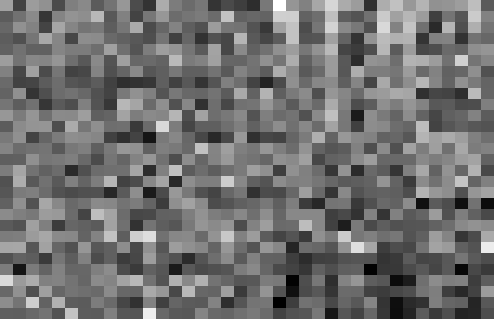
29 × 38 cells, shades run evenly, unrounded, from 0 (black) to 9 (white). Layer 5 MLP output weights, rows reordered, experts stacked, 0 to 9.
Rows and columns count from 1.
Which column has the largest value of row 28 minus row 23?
3
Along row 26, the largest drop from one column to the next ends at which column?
23
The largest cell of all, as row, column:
1, 22
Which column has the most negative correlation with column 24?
5
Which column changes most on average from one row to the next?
36
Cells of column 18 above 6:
3
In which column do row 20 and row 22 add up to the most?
9
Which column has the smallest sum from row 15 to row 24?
26
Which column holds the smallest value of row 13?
12
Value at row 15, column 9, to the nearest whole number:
4
